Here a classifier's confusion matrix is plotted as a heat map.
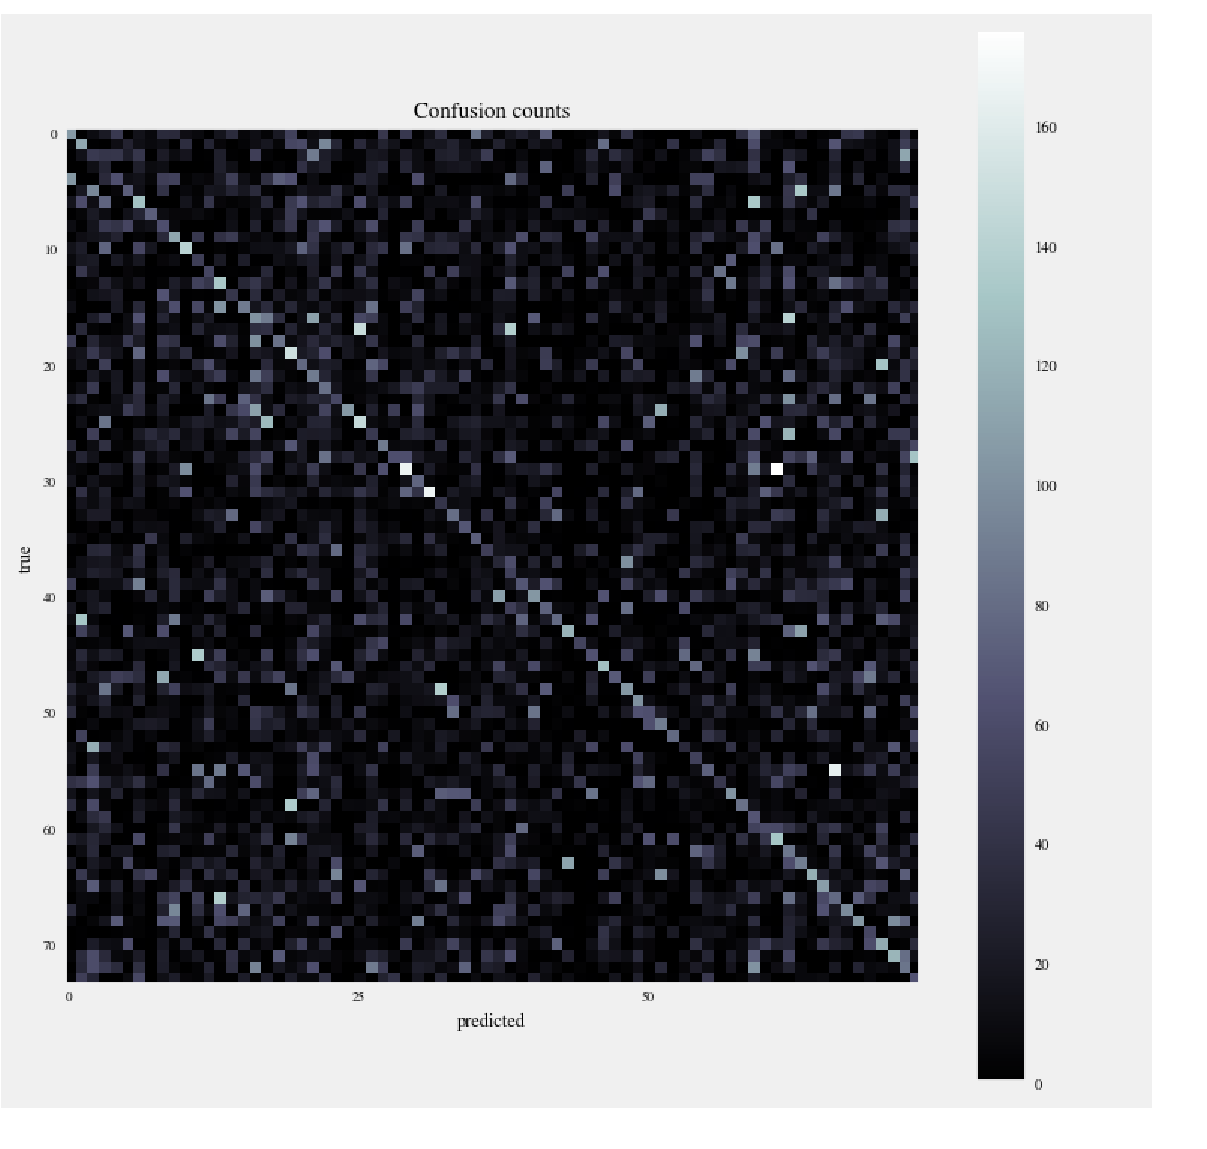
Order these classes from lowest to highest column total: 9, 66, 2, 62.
9, 2, 66, 62
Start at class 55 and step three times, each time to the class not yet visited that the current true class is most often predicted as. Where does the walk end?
57
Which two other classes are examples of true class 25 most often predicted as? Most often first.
17, 3
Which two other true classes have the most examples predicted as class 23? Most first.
64, 36
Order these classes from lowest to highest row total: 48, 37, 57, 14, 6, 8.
14, 37, 57, 8, 48, 6
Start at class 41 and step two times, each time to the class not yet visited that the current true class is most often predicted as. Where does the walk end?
32
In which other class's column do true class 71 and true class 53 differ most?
72
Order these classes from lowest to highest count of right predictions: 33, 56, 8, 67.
56, 8, 33, 67
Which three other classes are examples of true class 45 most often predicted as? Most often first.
11, 59, 53
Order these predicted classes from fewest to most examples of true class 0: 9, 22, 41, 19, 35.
22, 9, 19, 41, 35
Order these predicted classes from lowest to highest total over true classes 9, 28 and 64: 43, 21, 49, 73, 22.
43, 49, 21, 22, 73
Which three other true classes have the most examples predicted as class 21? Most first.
16, 2, 57
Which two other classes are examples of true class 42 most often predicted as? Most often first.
1, 9
